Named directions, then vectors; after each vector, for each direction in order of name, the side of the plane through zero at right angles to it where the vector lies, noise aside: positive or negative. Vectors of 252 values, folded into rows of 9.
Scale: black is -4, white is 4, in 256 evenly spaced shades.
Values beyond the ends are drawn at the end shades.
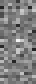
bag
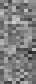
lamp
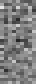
negative, negative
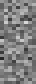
positive, positive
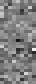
negative, positive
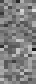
positive, negative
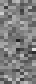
negative, positive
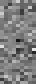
negative, positive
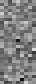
negative, positive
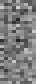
negative, negative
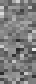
negative, positive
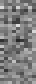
negative, negative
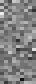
negative, positive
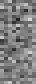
negative, negative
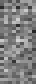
positive, positive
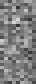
positive, positive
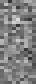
positive, positive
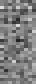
negative, negative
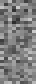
negative, negative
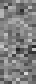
negative, positive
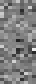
negative, positive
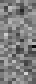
negative, positive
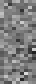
negative, positive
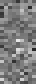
positive, negative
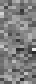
negative, positive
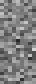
negative, positive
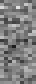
negative, negative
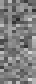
negative, negative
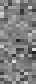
negative, positive
